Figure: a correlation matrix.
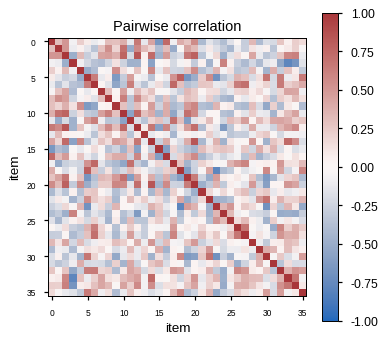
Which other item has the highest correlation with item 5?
18
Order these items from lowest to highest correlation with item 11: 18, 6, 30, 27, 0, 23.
0, 23, 30, 18, 27, 6
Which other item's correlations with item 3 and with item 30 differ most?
22
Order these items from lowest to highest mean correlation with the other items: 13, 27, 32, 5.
13, 5, 27, 32
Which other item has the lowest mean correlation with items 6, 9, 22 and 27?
3
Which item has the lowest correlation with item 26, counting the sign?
31
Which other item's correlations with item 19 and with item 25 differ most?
10
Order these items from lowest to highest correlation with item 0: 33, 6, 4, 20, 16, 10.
6, 33, 4, 10, 20, 16
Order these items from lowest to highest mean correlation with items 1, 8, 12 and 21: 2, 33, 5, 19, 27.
27, 5, 33, 19, 2
